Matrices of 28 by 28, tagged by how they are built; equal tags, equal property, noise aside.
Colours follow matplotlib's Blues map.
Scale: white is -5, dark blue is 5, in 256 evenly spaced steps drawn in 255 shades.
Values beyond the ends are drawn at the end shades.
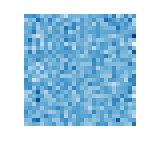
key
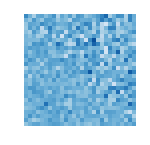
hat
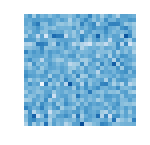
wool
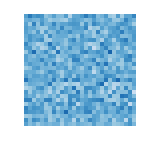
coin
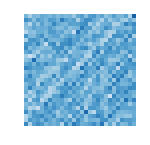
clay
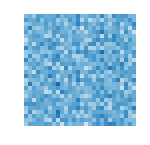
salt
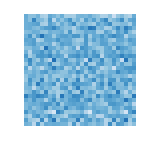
coin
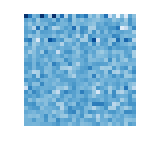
wool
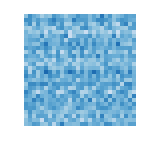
coin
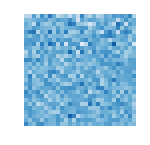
wool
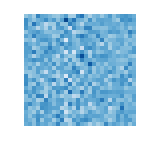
key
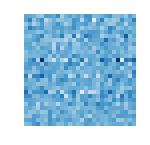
wool
